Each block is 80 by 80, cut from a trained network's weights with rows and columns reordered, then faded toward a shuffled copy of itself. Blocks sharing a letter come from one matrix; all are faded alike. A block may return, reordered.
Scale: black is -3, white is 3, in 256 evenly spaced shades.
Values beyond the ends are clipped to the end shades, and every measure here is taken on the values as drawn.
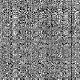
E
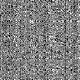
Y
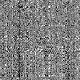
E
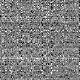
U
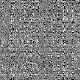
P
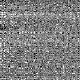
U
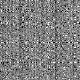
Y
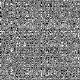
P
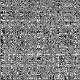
U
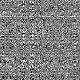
U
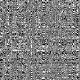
P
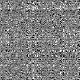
P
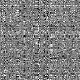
U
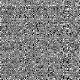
P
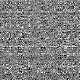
U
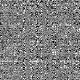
P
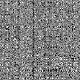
E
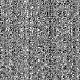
Y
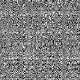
P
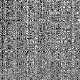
E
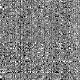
Y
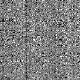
Y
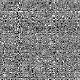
P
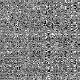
P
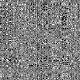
Y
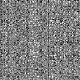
Y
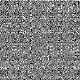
U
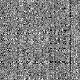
E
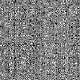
Y
